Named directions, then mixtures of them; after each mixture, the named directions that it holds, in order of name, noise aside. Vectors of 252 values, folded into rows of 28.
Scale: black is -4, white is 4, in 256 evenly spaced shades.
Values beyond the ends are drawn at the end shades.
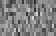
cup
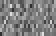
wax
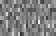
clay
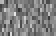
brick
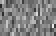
brick, clay, cup.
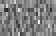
brick, clay, cup.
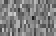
brick, clay, cup.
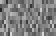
brick, clay, wax.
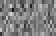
wax.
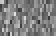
brick.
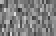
brick.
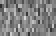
brick, cup.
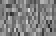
clay, cup, wax.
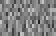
clay.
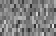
clay, cup, wax.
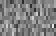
clay, cup, wax.
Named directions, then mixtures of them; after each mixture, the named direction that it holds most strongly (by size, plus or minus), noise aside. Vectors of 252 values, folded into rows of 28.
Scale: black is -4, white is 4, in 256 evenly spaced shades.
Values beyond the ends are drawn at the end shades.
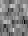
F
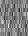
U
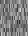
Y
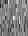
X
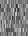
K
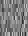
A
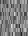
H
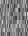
U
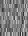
A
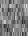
F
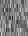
Y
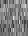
X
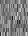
Y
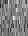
X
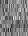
Y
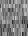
F
